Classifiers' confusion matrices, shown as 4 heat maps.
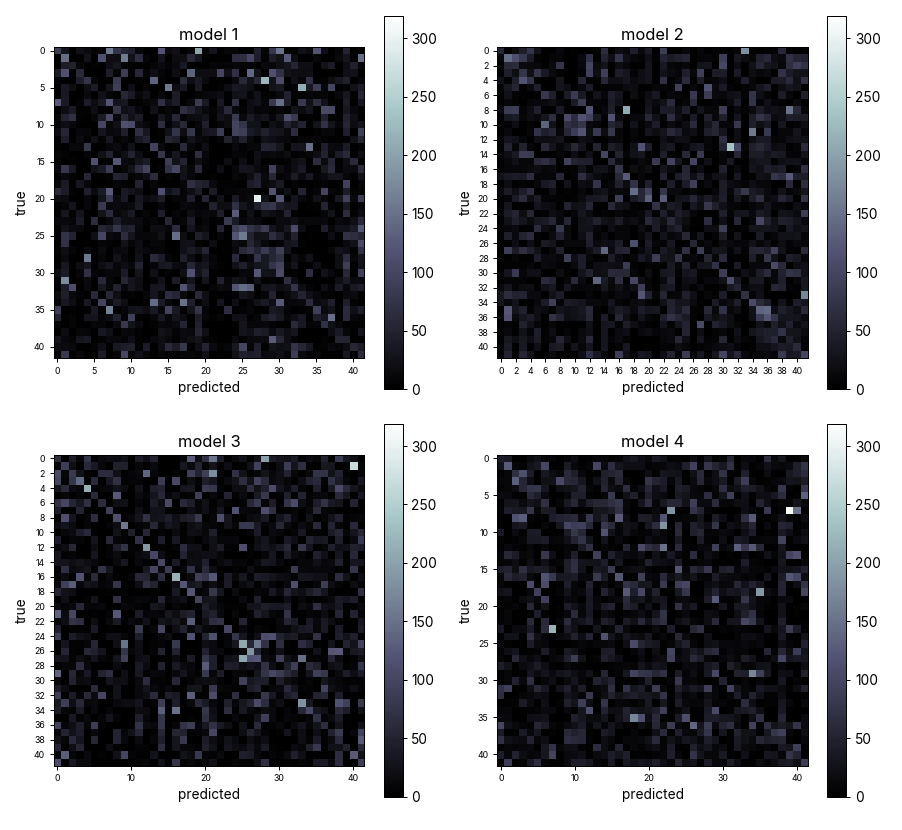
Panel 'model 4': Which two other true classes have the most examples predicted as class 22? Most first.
9, 12
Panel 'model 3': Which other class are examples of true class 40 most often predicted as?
1
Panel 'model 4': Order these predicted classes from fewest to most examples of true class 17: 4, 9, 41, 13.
13, 9, 41, 4
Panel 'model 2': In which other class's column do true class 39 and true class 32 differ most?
19
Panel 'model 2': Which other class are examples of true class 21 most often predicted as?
28
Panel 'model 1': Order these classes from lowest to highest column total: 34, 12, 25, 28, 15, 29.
12, 34, 15, 28, 25, 29
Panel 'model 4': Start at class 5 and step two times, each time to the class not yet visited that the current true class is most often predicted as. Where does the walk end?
1
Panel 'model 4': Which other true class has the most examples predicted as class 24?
15
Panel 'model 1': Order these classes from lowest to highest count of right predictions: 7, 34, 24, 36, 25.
36, 34, 24, 7, 25
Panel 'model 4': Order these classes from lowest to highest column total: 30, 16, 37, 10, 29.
37, 30, 16, 29, 10
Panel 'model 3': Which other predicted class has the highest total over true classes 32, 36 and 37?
21
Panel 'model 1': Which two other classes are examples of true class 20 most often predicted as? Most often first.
27, 30
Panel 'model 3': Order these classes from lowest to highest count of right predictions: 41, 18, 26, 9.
41, 18, 9, 26
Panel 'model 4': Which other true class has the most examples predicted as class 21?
31
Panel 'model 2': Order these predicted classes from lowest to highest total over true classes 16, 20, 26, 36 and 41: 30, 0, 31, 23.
0, 31, 23, 30
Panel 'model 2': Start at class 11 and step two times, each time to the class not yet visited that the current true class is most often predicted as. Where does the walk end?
7
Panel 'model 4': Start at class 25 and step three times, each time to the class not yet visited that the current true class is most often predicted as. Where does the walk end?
19
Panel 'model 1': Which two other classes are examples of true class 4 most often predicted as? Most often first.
28, 13
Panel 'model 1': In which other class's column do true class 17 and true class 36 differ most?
37
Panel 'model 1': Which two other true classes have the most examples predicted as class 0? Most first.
7, 35
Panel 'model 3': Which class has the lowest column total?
10
